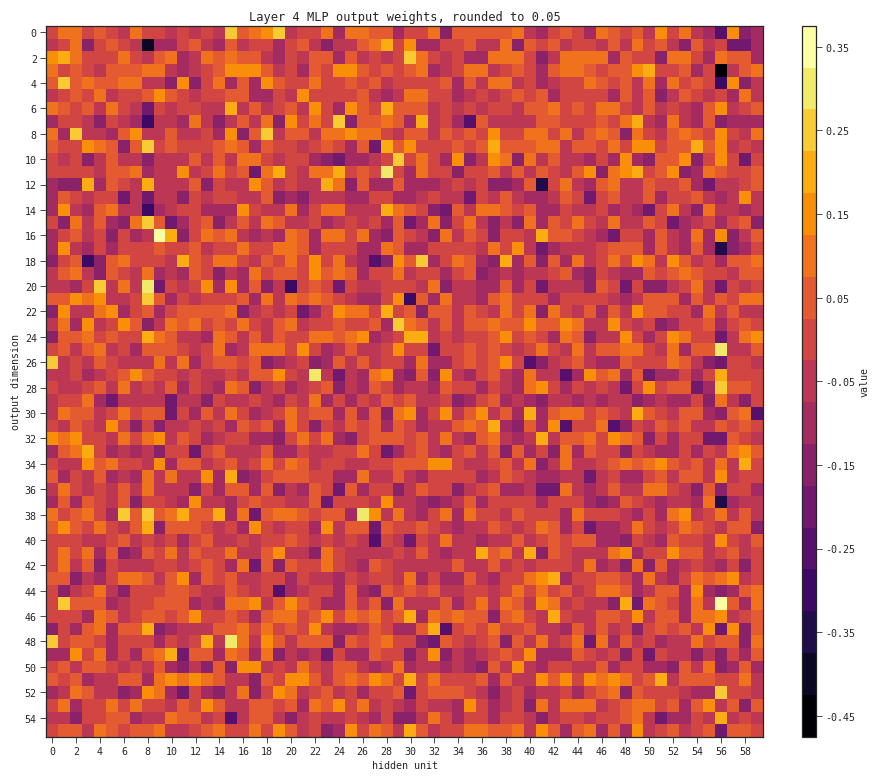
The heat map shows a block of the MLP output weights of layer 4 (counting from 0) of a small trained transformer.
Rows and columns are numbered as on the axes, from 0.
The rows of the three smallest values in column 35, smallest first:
7, 13, 10
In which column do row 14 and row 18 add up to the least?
3
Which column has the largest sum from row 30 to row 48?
8
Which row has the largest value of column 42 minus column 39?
31
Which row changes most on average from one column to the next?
20
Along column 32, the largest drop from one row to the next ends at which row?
48
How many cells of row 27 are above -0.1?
45
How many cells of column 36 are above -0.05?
33
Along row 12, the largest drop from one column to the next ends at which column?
41
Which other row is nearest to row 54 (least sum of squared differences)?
40
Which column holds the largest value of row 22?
28
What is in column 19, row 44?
-0.25
